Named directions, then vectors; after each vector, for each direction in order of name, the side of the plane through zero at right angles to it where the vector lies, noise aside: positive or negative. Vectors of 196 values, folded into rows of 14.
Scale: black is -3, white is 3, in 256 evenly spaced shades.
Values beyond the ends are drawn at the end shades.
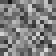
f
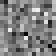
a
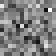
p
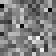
negative, negative, negative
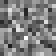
positive, positive, negative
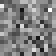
positive, positive, positive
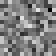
positive, negative, negative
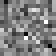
positive, positive, negative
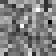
positive, negative, positive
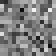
positive, positive, positive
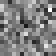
negative, positive, positive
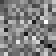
positive, positive, negative
